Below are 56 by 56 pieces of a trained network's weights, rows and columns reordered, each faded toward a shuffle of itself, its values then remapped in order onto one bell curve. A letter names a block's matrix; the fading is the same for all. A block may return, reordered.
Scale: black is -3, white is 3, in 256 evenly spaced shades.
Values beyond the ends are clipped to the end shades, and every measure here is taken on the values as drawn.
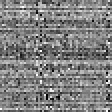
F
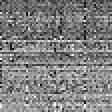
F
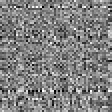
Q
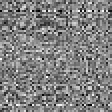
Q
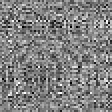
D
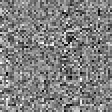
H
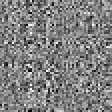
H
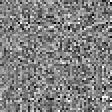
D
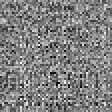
H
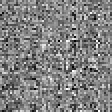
H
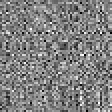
Q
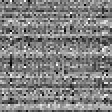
F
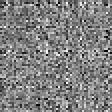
H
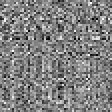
Q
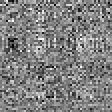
H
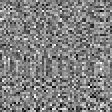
Q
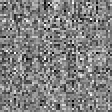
D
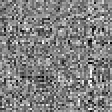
H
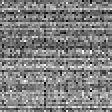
F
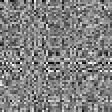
Q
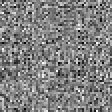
H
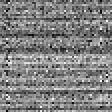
F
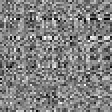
Q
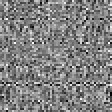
D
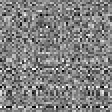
Q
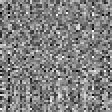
D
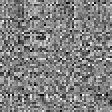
Q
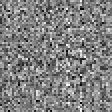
D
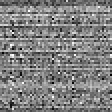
F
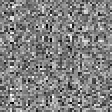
H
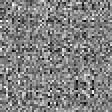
H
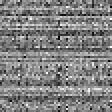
F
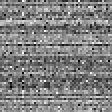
F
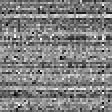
F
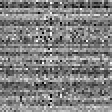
F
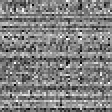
F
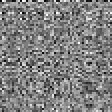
Q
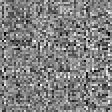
H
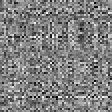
Q
